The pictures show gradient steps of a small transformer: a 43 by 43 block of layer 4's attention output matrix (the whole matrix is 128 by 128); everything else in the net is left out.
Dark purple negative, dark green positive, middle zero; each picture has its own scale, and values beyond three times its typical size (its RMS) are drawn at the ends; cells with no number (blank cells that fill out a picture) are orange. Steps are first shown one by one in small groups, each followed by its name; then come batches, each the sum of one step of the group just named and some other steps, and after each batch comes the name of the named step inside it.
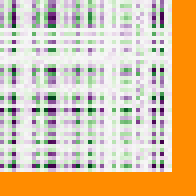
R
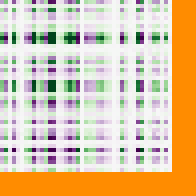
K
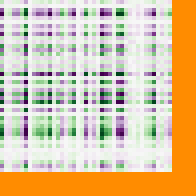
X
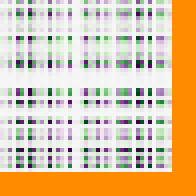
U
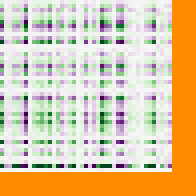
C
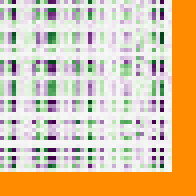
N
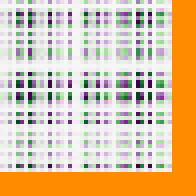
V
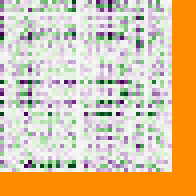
C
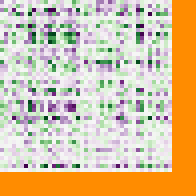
C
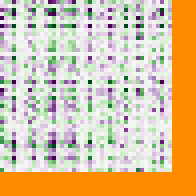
R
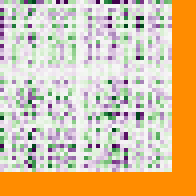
U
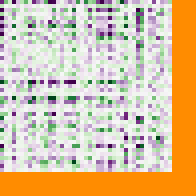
R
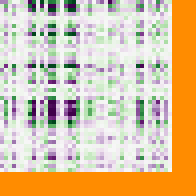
R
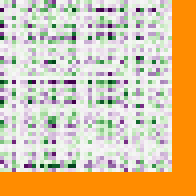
C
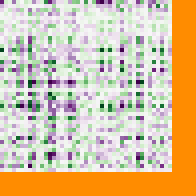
R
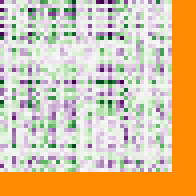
R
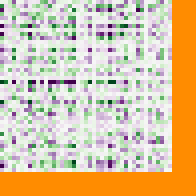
R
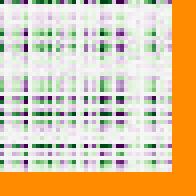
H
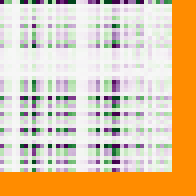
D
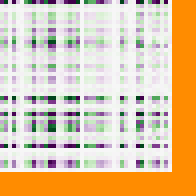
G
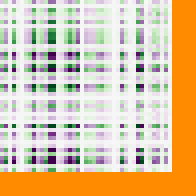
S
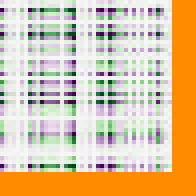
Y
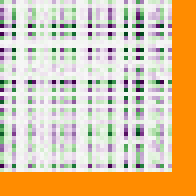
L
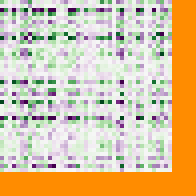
H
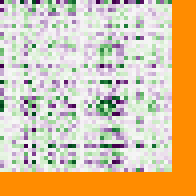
D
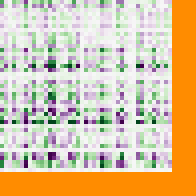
H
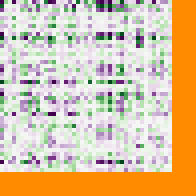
G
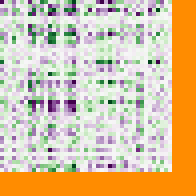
Y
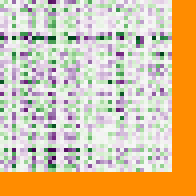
S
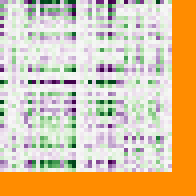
H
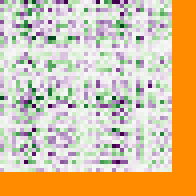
D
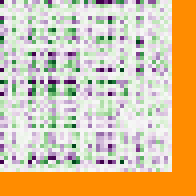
S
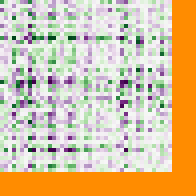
H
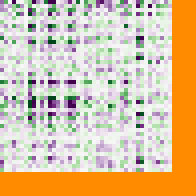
G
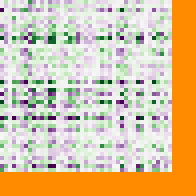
H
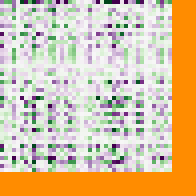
D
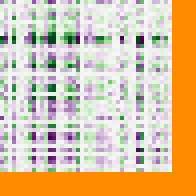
S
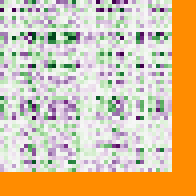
D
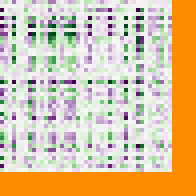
L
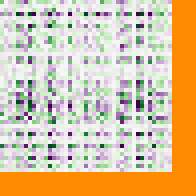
H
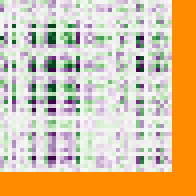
S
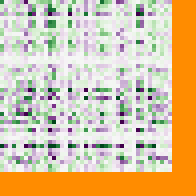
H
